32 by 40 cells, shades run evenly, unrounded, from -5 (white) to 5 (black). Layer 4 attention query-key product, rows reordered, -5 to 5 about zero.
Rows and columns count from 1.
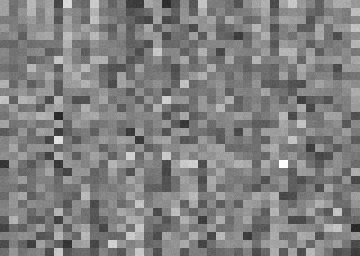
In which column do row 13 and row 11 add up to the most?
34
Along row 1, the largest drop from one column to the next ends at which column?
8
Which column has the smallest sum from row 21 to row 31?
16
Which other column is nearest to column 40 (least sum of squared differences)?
29
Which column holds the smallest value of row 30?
15
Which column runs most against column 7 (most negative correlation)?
6
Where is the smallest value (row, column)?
21, 32
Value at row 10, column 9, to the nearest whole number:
-2
